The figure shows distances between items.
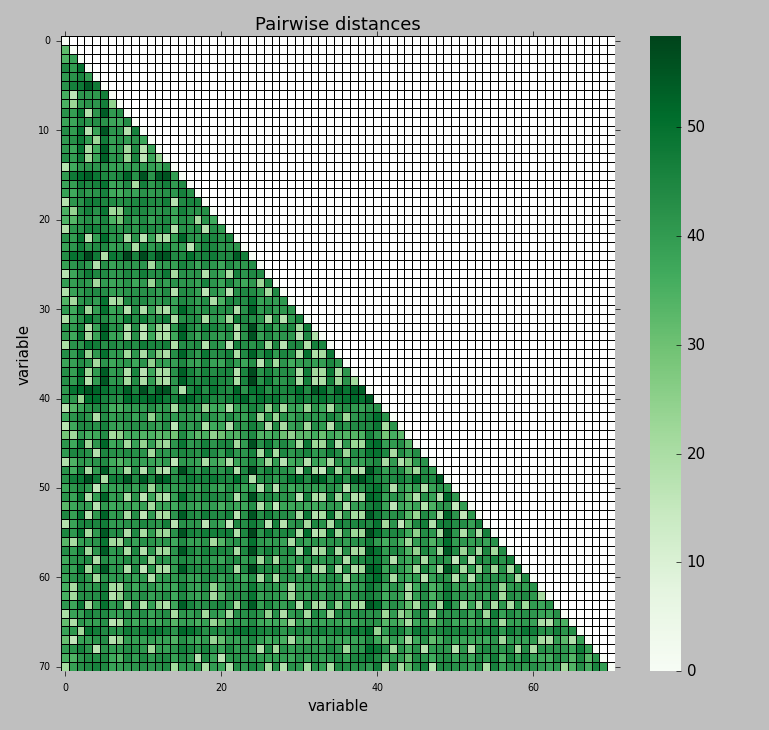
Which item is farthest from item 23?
40
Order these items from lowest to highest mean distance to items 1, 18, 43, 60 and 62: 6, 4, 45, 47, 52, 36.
47, 6, 52, 36, 4, 45
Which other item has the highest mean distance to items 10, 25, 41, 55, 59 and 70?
24
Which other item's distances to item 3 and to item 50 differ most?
58
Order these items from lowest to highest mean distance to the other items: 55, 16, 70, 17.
70, 55, 17, 16
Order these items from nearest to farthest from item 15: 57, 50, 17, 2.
50, 17, 2, 57
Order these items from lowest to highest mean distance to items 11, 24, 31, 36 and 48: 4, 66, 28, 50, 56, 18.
50, 4, 28, 18, 56, 66
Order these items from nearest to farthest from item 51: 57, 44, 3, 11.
3, 57, 44, 11
